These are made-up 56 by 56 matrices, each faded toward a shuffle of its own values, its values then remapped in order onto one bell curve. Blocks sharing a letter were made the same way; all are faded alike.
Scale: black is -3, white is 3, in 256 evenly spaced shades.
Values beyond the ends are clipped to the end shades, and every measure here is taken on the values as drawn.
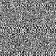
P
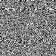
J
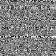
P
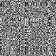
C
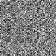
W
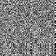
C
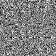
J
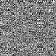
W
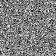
J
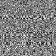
P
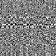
P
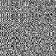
C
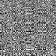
P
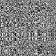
W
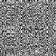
W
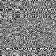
P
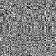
W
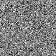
J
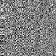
W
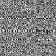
P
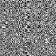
W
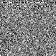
J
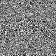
J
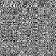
W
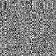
C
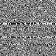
P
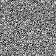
J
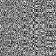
C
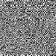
P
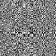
C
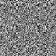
W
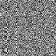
W
